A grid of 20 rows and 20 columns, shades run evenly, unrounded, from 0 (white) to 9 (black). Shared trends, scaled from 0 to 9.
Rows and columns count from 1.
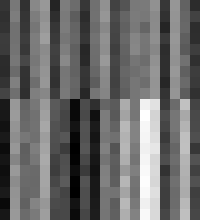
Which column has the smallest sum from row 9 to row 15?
15
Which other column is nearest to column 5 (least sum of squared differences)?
2
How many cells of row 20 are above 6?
8
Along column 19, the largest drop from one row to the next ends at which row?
10
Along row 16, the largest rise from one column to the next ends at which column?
17
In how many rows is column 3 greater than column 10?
9
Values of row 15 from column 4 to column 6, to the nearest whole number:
5 3 7
